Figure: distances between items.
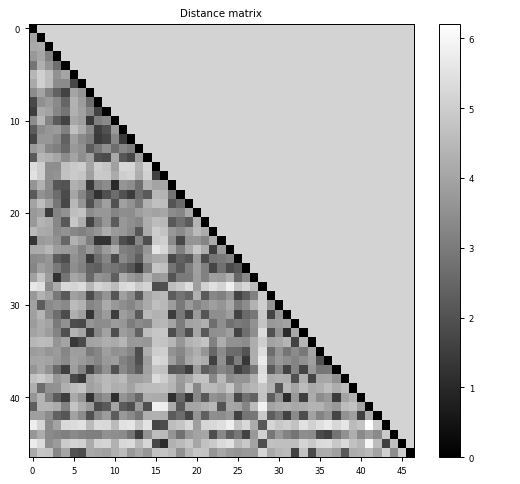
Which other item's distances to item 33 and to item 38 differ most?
31
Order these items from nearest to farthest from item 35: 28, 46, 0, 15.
0, 46, 15, 28
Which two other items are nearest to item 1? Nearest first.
30, 39
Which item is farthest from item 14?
43
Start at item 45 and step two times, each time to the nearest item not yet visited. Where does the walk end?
15
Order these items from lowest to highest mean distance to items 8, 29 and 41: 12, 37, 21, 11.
12, 11, 37, 21
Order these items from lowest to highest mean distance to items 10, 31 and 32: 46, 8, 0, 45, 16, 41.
8, 46, 0, 41, 16, 45
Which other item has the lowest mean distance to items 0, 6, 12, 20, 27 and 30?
18
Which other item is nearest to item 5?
34
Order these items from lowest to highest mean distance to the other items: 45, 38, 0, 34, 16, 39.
0, 34, 38, 39, 16, 45
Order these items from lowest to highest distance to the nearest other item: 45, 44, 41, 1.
45, 44, 41, 1
